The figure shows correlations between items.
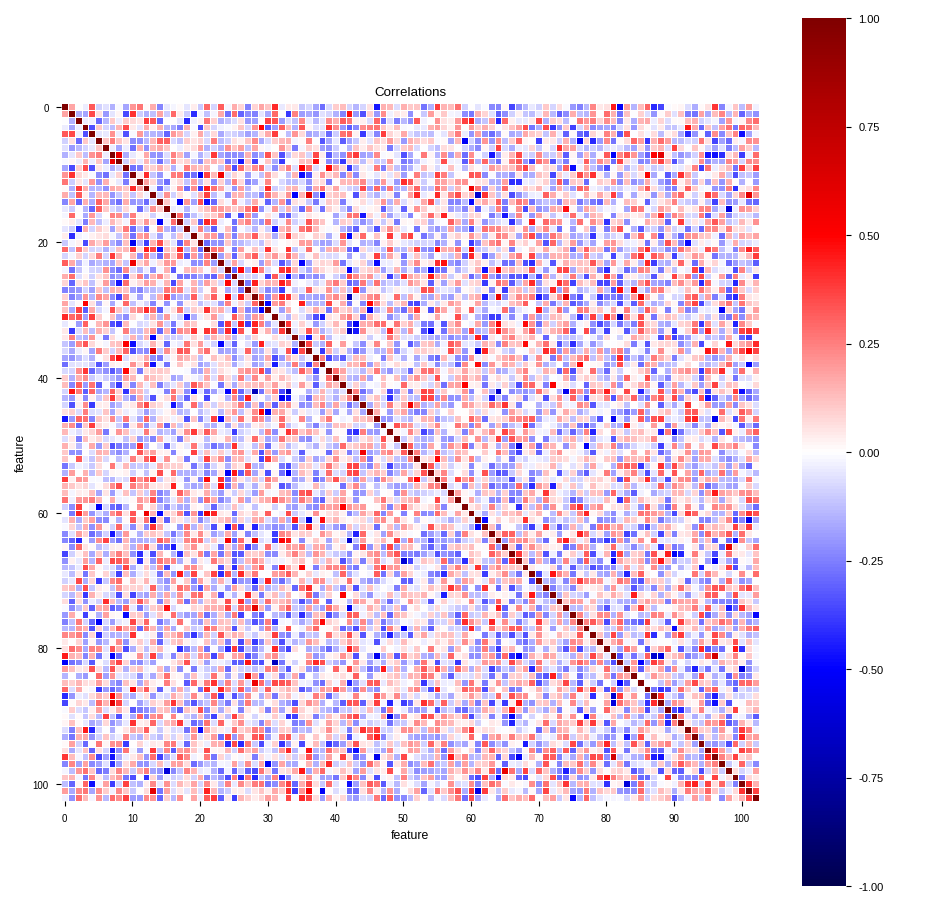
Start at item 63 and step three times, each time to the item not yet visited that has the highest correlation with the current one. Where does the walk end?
61
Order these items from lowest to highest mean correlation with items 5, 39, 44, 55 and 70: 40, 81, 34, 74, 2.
34, 81, 74, 2, 40
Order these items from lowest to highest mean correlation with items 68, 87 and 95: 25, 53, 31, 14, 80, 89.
25, 31, 80, 89, 53, 14
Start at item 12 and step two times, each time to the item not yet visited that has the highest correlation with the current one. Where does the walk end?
21
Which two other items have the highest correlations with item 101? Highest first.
13, 36
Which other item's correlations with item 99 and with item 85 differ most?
28
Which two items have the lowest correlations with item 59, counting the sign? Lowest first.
5, 67
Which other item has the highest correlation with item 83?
47
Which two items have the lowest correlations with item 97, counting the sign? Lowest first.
30, 7
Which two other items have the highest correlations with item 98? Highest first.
65, 35
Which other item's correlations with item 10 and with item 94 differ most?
86
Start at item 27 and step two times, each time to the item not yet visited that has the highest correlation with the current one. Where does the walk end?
72
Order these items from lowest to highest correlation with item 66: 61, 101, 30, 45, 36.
30, 36, 101, 61, 45
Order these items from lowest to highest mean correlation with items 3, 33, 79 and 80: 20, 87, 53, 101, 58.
53, 20, 87, 58, 101
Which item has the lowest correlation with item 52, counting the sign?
29
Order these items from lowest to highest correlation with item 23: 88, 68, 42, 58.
68, 58, 88, 42
